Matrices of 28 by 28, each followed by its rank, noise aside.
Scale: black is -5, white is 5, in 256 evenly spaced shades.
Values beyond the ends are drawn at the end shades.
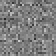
six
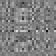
three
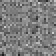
six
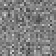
six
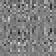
four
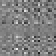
three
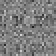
six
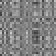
two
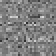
four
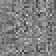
six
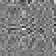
four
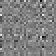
four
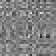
four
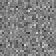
six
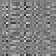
two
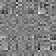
four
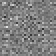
six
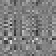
three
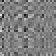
two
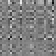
two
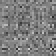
four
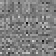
four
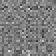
six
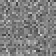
six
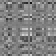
two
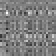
two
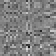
four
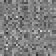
six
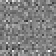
six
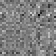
four
